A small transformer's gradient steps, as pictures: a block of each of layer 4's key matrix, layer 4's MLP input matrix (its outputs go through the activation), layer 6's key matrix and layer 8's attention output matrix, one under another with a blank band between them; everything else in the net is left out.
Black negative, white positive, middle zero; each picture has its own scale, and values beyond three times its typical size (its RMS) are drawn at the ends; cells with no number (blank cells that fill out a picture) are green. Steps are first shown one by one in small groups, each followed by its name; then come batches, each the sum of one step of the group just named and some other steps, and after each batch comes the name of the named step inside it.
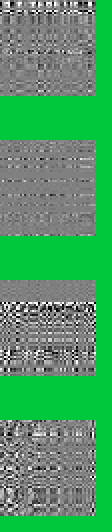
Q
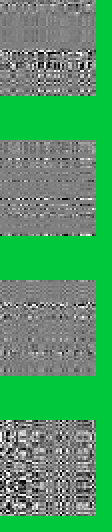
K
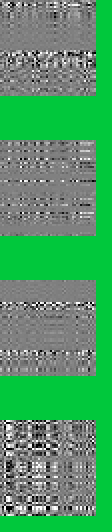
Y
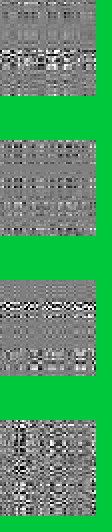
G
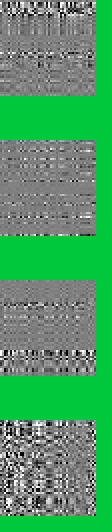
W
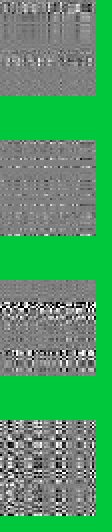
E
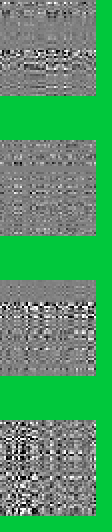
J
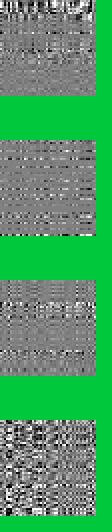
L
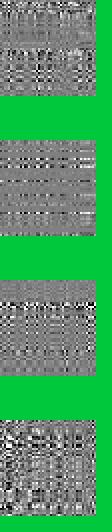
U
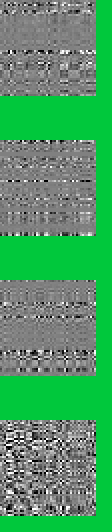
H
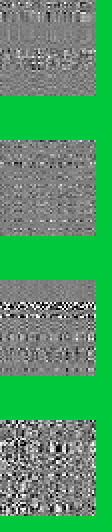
J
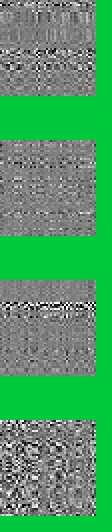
U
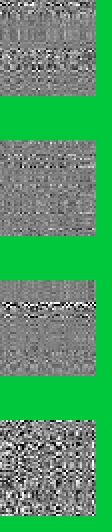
U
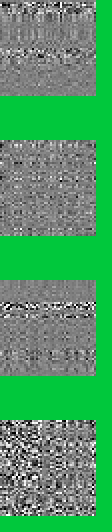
W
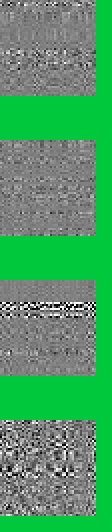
Y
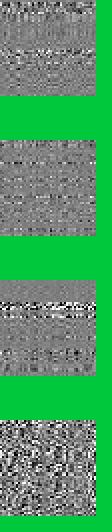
W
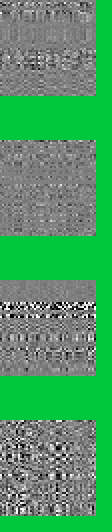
J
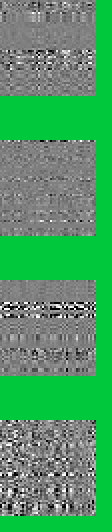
H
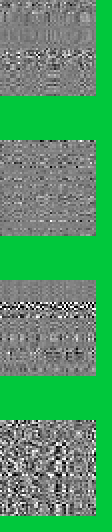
K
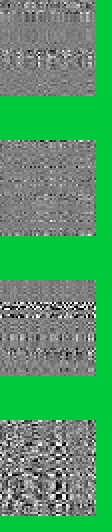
H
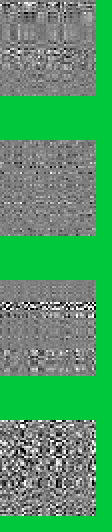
G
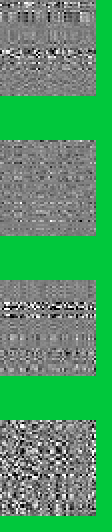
G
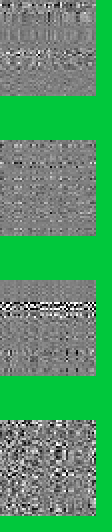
W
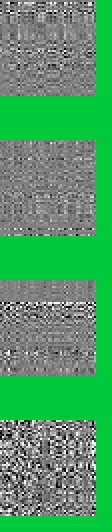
Q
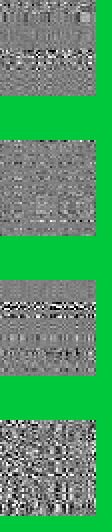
L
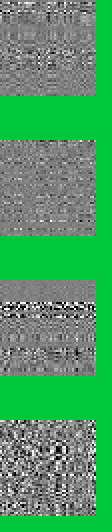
Q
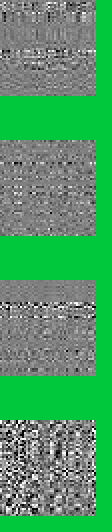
J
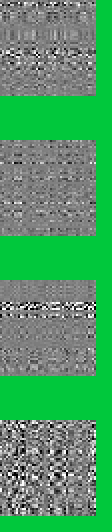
G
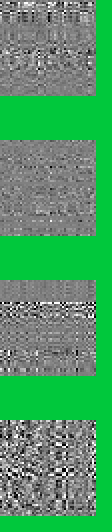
Q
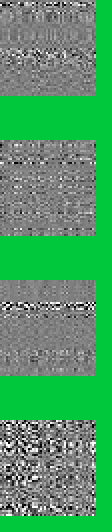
Y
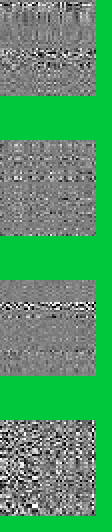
K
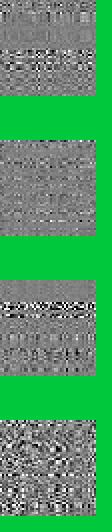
U
